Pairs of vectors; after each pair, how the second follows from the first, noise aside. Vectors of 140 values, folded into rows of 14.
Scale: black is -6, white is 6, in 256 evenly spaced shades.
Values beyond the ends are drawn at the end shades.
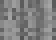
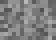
shuffled.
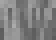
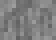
wrapped around, negated, shrunk.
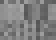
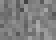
negated, partly zeroed.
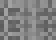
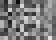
wrapped around, scaled up.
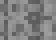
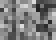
wrapped around, scaled up.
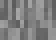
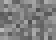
shuffled.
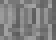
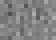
negated, partly zeroed.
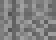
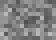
shuffled.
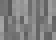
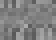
wrapped around, partly zeroed.
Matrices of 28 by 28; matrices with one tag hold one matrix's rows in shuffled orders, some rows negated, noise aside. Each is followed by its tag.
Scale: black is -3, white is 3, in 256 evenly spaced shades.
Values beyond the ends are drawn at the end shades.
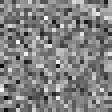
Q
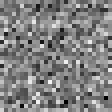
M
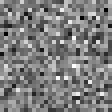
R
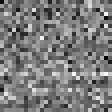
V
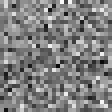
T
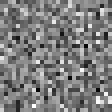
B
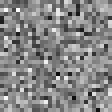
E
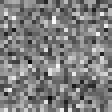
T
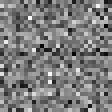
V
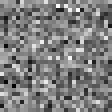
E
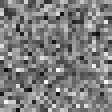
Q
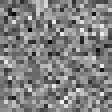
T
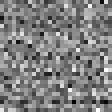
V
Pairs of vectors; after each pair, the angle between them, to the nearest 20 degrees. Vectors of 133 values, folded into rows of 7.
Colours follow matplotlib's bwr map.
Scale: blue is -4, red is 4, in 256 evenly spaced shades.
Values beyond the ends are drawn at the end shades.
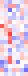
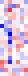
160 degrees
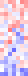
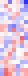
140 degrees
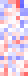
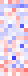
60 degrees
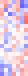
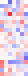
120 degrees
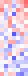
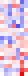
120 degrees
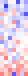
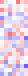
100 degrees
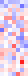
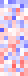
40 degrees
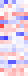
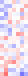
120 degrees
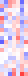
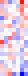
140 degrees
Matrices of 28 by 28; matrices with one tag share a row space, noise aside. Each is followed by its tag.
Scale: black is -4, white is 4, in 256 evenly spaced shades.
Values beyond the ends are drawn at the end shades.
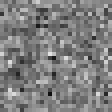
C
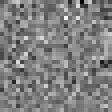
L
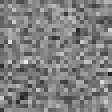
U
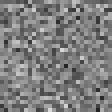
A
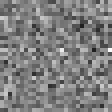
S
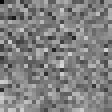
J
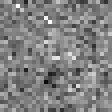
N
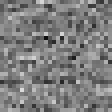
C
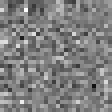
J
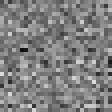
U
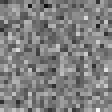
A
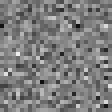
A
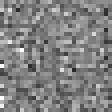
J
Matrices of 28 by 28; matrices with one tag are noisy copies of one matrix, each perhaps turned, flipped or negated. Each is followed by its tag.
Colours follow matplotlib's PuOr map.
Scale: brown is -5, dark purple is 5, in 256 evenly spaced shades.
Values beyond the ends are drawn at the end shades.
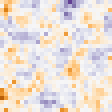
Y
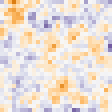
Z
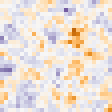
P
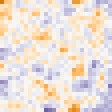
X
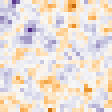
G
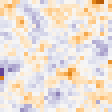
Y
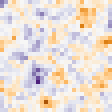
P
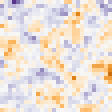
Y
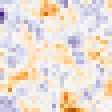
Y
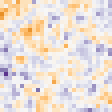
G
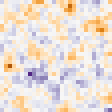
P
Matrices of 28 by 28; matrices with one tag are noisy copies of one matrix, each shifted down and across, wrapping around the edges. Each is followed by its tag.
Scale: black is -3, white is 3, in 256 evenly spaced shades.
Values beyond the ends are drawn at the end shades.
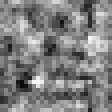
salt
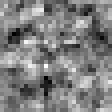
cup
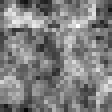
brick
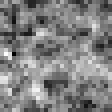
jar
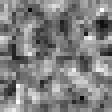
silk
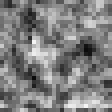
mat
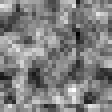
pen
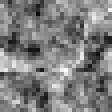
brick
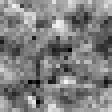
jar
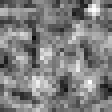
salt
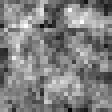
brick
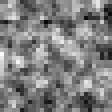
silk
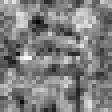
salt
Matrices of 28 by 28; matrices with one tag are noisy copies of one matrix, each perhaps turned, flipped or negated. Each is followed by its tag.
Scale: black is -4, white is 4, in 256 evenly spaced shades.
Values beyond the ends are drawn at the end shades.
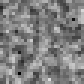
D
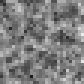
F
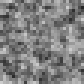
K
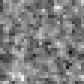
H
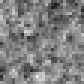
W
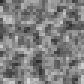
F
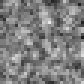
F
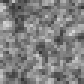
H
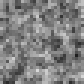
K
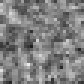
K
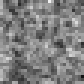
H
